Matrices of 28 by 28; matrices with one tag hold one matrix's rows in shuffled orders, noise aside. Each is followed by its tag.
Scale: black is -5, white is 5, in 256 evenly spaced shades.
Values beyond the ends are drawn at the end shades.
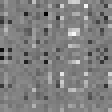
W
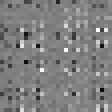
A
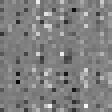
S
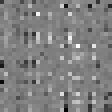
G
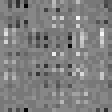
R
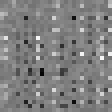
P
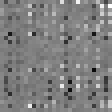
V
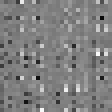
A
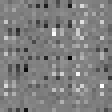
R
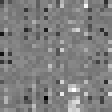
W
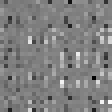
V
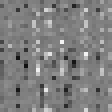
S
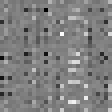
W
